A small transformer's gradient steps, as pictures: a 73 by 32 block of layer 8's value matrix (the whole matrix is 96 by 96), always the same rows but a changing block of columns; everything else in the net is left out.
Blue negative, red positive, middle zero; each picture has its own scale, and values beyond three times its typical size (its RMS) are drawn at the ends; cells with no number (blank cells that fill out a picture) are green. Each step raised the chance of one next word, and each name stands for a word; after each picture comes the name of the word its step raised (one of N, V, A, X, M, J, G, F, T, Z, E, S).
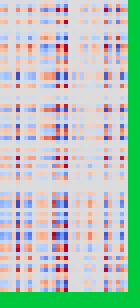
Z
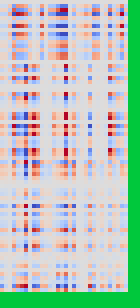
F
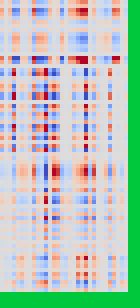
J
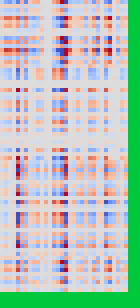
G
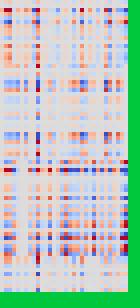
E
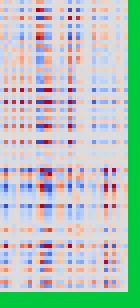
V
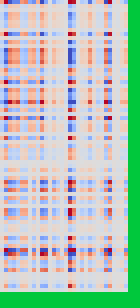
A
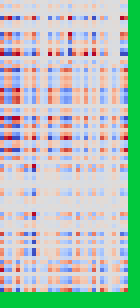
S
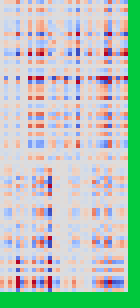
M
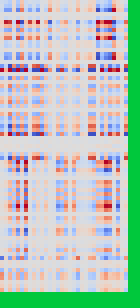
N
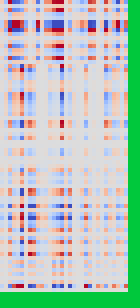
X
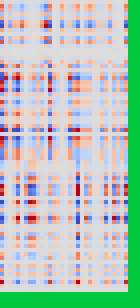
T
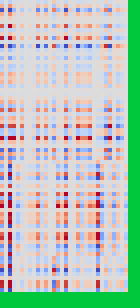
Z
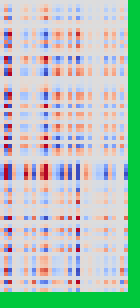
J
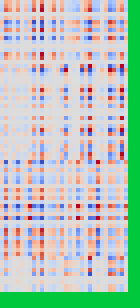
N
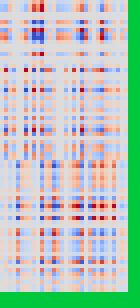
N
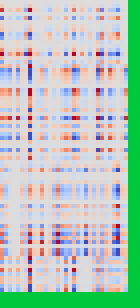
S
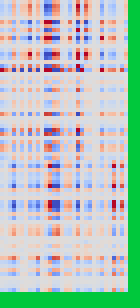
N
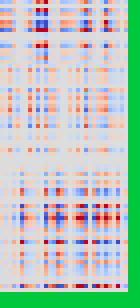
X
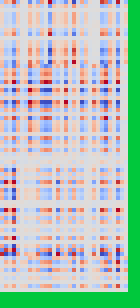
A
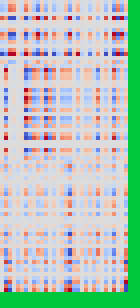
S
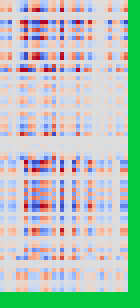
N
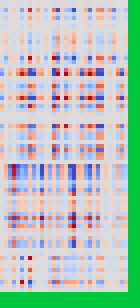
J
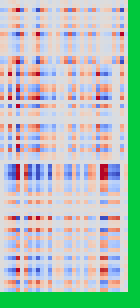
J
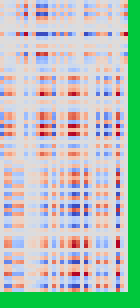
F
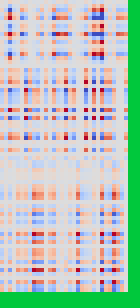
S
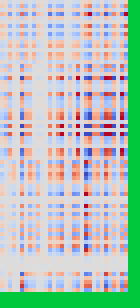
F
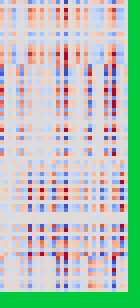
A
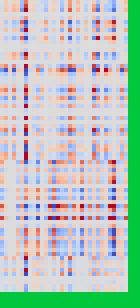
N
